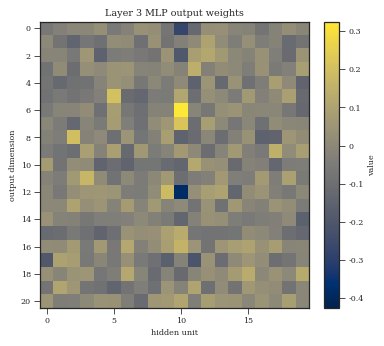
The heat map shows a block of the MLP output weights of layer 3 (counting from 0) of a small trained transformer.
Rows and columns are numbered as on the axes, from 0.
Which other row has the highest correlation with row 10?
2
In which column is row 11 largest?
3
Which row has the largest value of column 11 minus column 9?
10
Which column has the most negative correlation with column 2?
5
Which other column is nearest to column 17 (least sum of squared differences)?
14
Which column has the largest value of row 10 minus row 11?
11
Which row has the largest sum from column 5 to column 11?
16
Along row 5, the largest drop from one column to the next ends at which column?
6
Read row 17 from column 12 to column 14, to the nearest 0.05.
0.05 -0.1 0
